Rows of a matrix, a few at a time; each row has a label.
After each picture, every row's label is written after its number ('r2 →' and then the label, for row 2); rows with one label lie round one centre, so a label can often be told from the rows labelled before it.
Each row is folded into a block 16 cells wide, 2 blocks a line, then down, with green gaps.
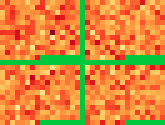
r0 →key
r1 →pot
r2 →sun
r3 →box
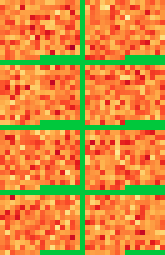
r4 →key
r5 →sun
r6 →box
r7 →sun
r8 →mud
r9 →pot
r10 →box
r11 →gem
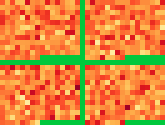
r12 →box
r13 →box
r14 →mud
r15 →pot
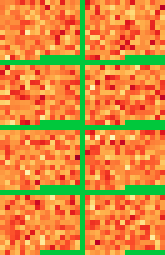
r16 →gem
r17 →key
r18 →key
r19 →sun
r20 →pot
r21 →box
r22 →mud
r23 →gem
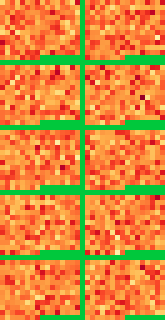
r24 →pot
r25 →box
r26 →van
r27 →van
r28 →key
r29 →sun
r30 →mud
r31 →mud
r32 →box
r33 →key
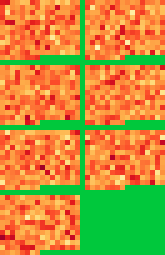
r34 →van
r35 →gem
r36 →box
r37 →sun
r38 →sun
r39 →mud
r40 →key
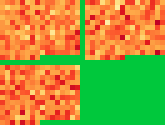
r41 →pot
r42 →box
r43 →gem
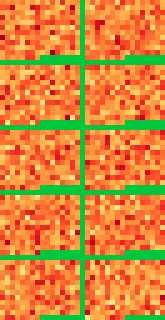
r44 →key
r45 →mud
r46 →box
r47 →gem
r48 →mud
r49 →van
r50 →key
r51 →key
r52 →sun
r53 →box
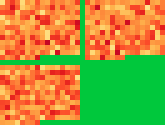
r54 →sun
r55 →sun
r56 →pot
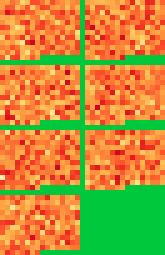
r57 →sun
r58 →box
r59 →key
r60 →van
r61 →pot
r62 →sun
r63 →box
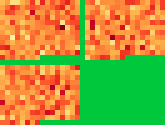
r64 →mud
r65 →box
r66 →sun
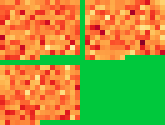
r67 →pot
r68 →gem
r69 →gem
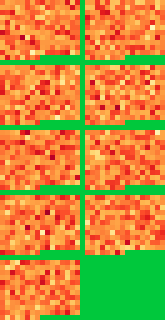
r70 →mud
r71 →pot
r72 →sun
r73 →box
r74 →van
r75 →sun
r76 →box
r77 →pot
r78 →box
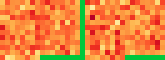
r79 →sun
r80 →key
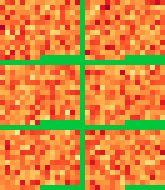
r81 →box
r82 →gem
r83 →key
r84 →key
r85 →box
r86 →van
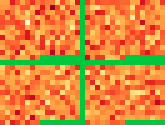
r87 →pot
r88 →gem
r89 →sun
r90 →van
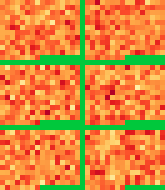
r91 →key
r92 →pot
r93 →van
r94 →box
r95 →pot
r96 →box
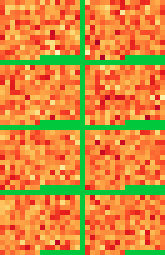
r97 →gem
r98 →sun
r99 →pot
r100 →key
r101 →pot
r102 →gem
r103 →gem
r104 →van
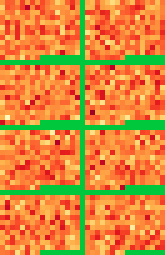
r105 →key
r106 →pot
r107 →mud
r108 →key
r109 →sun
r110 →sun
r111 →mud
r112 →van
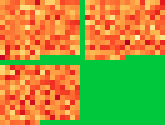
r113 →sun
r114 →sun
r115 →mud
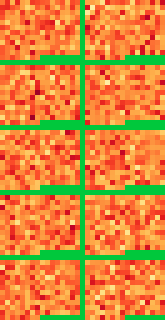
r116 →sun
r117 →box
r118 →sun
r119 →van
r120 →mud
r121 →pot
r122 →van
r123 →mud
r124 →van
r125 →box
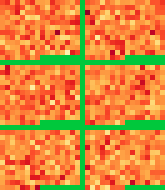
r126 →van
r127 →mud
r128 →key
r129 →mud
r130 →van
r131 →pot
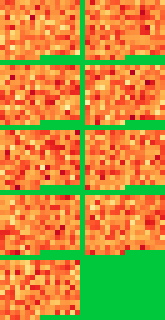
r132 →key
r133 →mud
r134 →mud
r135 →mud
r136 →box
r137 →mud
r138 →gem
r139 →box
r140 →box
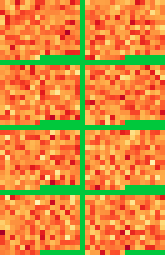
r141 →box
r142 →key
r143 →gem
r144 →sun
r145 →pot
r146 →mud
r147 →pot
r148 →box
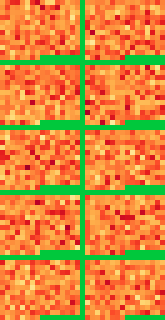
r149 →sun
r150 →van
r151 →mud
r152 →pot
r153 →box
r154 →van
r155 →key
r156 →sun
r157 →box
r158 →pot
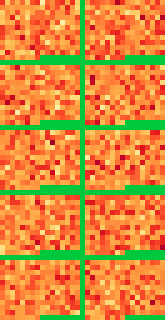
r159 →gem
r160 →sun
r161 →van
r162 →mud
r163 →van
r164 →mud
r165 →box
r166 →box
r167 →key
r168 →van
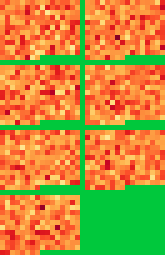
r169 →mud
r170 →mud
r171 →gem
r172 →mud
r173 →van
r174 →box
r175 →pot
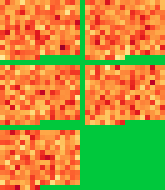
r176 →van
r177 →mud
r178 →mud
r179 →sun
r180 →sun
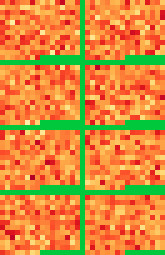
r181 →sun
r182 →key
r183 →mud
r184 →pot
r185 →gem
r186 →van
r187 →mud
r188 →gem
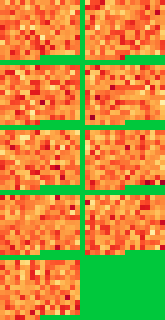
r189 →box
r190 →sun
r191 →key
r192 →gem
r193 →sun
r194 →gem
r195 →gem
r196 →gem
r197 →sun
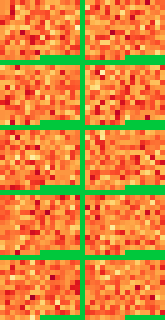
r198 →box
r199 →sun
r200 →mud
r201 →sun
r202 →sun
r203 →key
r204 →box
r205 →van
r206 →mud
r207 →box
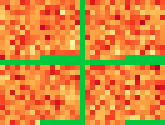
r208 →mud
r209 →van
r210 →gem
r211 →van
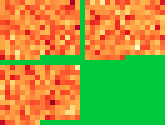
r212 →mud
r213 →box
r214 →mud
